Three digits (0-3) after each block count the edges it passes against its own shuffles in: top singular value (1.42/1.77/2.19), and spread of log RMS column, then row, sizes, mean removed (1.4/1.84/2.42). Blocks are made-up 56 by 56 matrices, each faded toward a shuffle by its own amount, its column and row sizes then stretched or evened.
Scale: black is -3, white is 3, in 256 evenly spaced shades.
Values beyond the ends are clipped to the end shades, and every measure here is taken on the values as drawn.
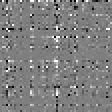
2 3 3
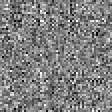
1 1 1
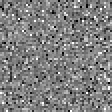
1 0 0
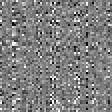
3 3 1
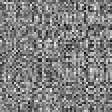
3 1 0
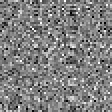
2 0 0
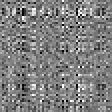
3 3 3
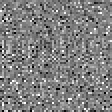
2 0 1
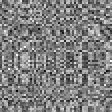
3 0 2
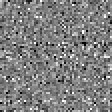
0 1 2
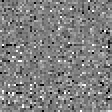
1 2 2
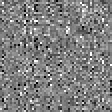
2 2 0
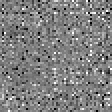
2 2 2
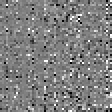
1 3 2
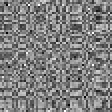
3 0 0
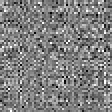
3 2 0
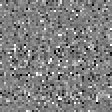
1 1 2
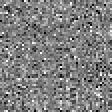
2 2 0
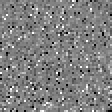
0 0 1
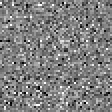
1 0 2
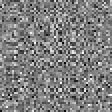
3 1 1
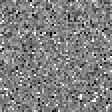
0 0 0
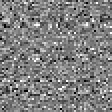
2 0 2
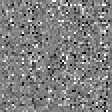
1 2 1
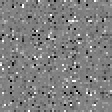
0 2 2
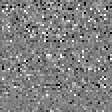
0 0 2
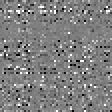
2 2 3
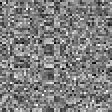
3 0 1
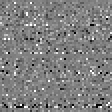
1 0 3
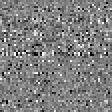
2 1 3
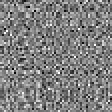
3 0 0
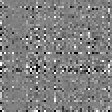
2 3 3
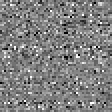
0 0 3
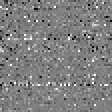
0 1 3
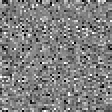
2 1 2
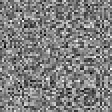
3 0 1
